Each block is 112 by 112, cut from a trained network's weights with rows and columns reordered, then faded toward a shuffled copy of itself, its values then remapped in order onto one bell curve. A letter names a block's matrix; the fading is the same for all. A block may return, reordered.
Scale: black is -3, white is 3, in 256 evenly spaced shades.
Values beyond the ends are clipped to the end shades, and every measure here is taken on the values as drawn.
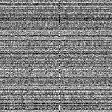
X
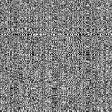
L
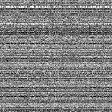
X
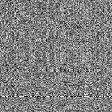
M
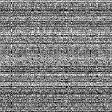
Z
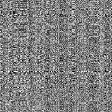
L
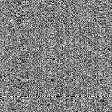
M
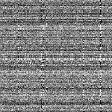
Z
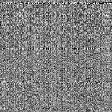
L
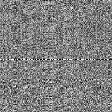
M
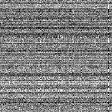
Z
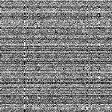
Z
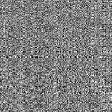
L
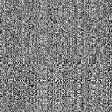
L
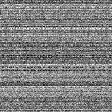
X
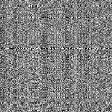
L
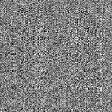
M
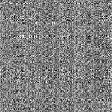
L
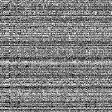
Z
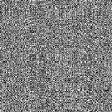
M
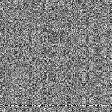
M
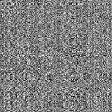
L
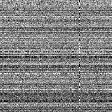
X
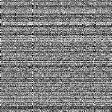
Z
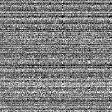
Z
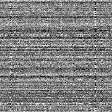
Z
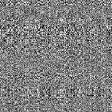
L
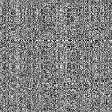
L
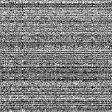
Z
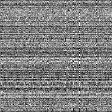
Z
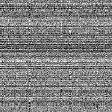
Z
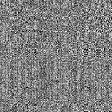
M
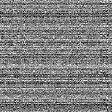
Z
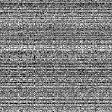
Z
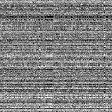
X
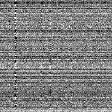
Z
